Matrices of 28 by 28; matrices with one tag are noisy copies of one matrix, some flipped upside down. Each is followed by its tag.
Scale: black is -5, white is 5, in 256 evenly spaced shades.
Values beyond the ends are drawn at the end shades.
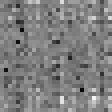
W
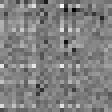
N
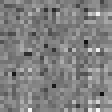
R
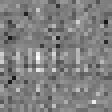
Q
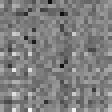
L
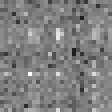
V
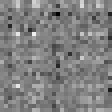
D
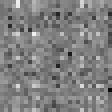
D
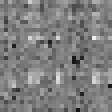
V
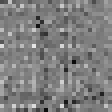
N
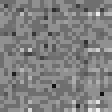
R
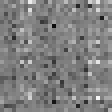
R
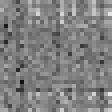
W
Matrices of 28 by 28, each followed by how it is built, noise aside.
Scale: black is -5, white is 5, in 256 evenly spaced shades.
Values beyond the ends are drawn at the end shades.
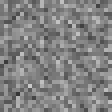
repeating rows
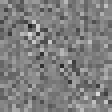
banded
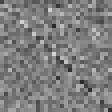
diagonal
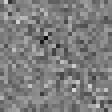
banded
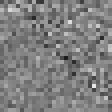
upper triangular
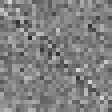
banded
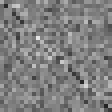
diagonal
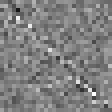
banded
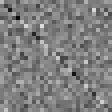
diagonal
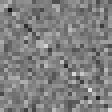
diagonal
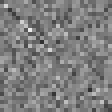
diagonal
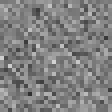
Toeplitz
